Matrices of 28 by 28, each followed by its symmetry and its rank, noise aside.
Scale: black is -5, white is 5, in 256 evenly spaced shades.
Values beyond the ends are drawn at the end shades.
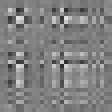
symmetric, rank one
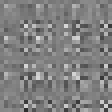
symmetric, rank two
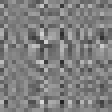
no symmetry, rank two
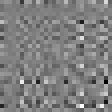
antisymmetric, rank two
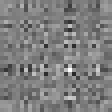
symmetric, rank three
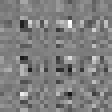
no symmetry, rank two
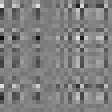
no symmetry, rank one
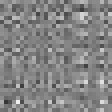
no symmetry, rank three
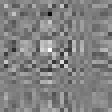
symmetric, rank two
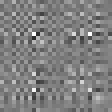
symmetric, rank two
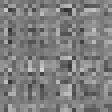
no symmetry, rank two
